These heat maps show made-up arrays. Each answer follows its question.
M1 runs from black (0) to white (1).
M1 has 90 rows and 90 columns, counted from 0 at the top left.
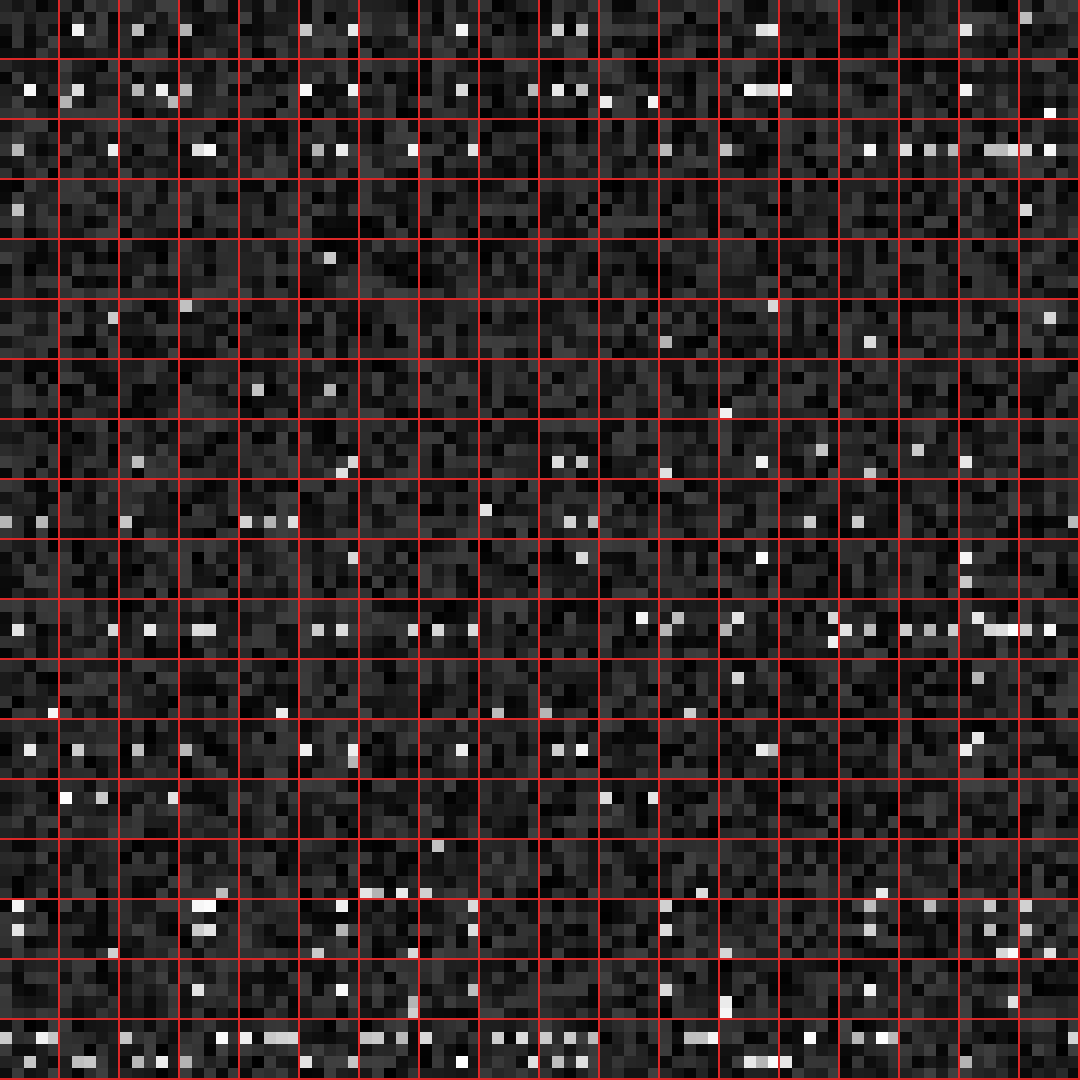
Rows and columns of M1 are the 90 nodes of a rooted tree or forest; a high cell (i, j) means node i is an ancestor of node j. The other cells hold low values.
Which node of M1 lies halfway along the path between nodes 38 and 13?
62
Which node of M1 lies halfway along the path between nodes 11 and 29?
46
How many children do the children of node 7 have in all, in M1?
1
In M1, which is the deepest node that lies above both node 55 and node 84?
12
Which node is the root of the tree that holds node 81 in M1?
51
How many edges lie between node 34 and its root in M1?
5
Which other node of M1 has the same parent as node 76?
68
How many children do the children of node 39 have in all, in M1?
2
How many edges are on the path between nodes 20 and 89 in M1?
2
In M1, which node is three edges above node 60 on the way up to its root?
83
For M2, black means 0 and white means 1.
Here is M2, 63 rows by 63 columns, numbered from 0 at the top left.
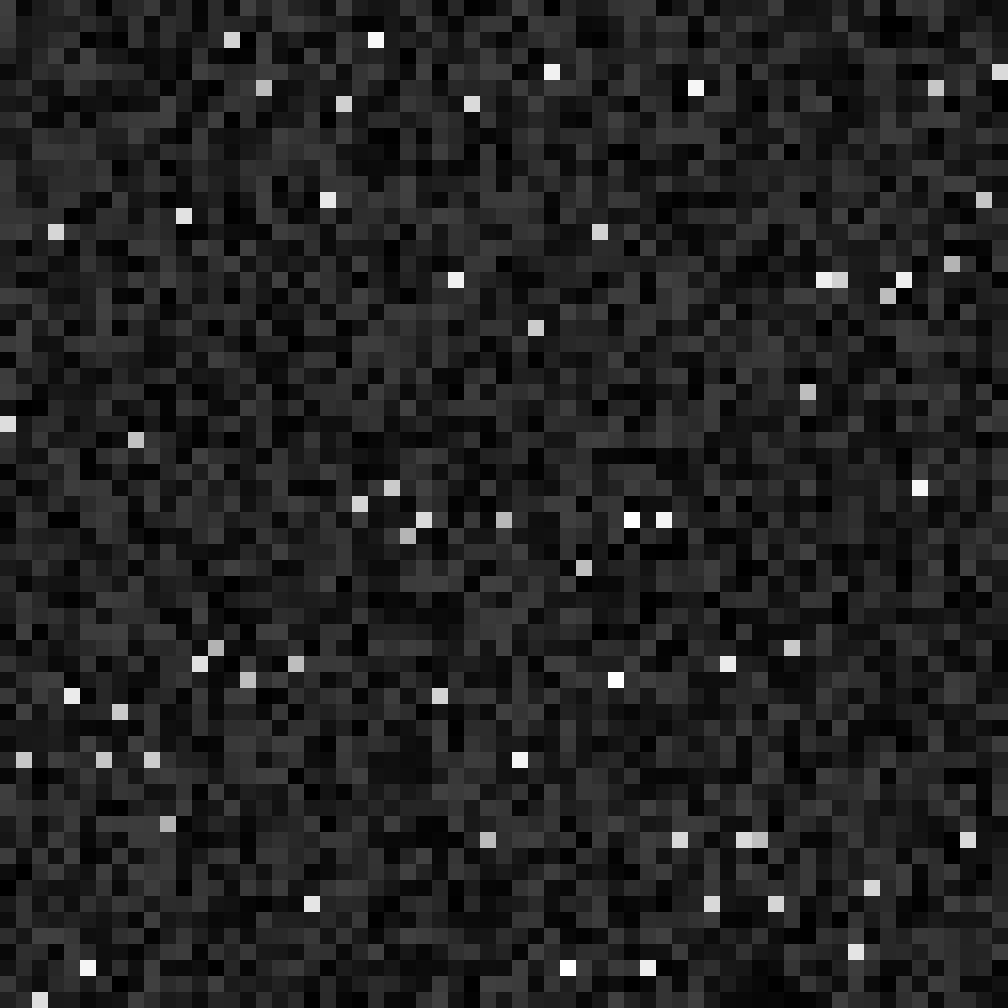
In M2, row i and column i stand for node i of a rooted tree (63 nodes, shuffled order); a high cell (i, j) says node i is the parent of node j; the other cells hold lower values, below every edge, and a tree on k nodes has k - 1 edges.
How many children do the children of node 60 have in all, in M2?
6
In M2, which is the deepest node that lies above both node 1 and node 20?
47
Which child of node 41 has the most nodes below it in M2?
12
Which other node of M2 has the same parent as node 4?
27
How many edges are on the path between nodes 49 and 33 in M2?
9
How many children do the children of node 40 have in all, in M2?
1
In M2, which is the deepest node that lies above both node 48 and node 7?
56
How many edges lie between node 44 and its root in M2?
2
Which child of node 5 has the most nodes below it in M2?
43
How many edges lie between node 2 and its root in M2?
7
